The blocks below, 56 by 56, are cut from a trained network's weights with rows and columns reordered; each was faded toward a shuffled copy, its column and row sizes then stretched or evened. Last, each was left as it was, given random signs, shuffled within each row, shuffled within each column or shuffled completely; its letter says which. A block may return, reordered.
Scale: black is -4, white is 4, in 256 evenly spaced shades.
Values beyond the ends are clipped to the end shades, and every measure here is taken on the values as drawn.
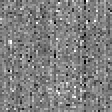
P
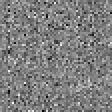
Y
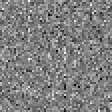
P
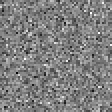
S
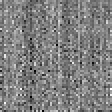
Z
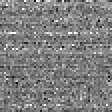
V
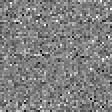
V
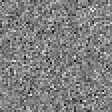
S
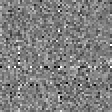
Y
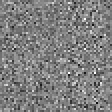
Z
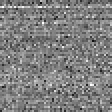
V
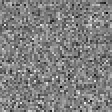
V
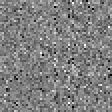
P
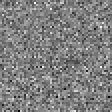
V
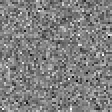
S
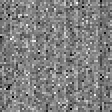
P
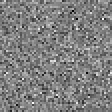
V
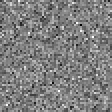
S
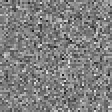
P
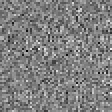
Z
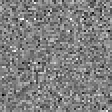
V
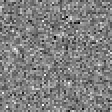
S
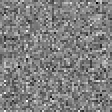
Z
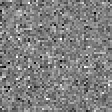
Y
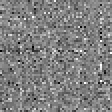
Y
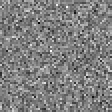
S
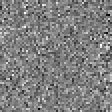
P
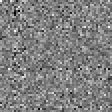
Y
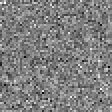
S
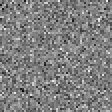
S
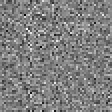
Z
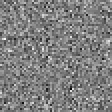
Y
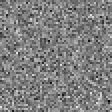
S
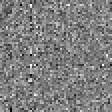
Y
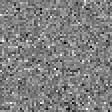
V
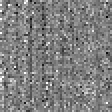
P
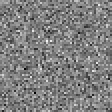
S
